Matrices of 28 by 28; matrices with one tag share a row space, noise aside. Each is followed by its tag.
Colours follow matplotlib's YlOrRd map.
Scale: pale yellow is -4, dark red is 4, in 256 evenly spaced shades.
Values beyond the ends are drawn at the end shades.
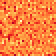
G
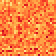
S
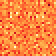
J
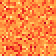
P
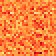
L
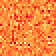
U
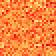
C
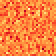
J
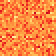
C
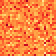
S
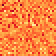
G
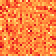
G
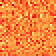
G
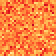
L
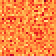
L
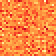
S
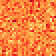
C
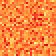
L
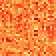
S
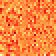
G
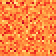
J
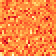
G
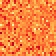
G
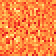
J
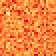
S
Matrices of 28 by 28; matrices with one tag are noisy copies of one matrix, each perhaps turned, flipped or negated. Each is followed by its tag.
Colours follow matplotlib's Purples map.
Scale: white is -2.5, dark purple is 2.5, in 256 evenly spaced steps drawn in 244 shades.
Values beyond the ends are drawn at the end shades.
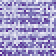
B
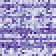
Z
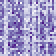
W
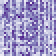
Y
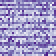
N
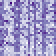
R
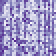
Y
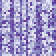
R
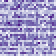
N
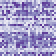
W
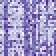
W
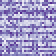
N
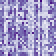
Z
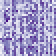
Y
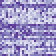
W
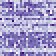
W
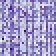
N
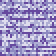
N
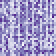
N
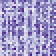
B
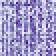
N
